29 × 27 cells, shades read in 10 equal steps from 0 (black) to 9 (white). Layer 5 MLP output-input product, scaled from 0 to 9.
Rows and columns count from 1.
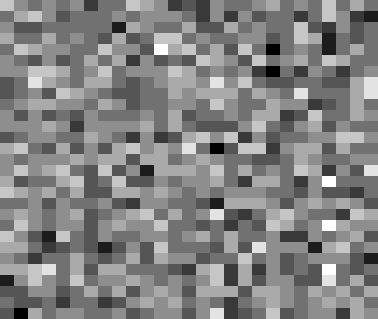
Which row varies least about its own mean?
15
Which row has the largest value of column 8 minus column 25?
7
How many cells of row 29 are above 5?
4
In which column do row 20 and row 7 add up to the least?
25
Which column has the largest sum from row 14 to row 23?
12
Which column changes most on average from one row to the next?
24
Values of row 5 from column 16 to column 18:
6 3 7
